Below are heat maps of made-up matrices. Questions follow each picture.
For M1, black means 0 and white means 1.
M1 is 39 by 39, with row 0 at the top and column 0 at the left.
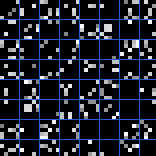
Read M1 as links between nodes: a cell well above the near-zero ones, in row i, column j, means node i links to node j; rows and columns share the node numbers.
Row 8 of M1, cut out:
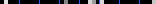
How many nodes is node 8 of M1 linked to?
6
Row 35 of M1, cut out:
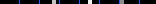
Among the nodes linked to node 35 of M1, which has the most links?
node 22
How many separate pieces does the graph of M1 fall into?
4
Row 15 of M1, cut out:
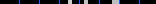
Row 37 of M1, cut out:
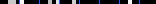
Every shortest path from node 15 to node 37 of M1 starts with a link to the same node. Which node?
node 28
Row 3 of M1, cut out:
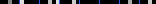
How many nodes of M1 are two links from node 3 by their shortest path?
1
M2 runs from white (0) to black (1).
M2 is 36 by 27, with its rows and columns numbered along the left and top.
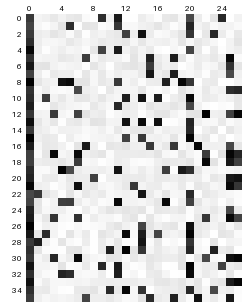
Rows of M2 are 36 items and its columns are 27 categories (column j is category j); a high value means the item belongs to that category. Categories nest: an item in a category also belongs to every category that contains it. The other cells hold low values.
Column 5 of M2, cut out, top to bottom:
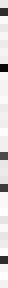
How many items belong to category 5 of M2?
5
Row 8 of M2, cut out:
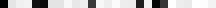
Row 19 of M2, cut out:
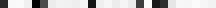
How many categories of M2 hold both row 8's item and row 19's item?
7
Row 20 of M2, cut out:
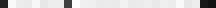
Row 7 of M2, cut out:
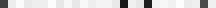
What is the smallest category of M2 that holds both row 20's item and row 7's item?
25
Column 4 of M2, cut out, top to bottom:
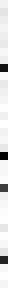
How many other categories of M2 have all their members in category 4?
2
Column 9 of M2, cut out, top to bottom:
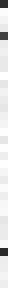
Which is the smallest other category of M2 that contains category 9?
11
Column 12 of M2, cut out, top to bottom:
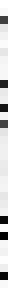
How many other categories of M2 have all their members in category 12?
4
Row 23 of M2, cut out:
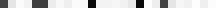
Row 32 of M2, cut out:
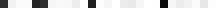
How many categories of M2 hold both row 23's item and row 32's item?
5
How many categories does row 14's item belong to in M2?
2
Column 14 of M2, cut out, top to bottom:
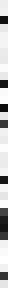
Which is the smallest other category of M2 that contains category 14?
20
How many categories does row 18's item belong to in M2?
5
